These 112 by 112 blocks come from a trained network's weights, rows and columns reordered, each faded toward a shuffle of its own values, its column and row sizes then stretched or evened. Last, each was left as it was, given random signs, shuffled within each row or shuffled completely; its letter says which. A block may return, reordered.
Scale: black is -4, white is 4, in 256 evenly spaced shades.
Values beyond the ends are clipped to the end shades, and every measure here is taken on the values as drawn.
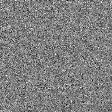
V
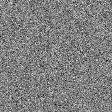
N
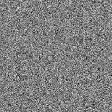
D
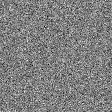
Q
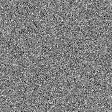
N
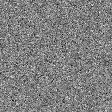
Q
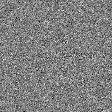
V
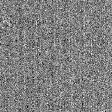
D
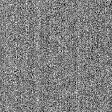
D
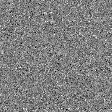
N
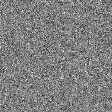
D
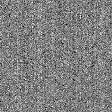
D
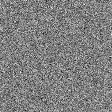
N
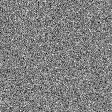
Q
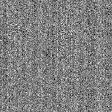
D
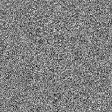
D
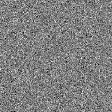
D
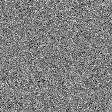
N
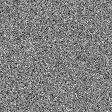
Q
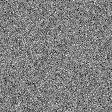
Q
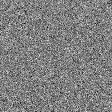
N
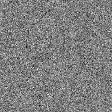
V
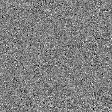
D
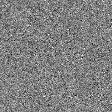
V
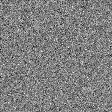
Q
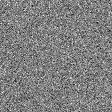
Q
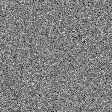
Q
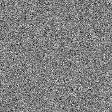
V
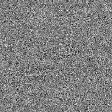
D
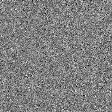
V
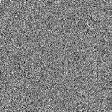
D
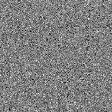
D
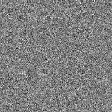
D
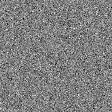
N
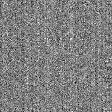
D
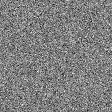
Q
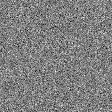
N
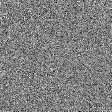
V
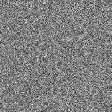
D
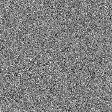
N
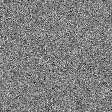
Q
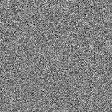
D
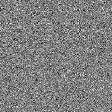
D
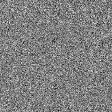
V
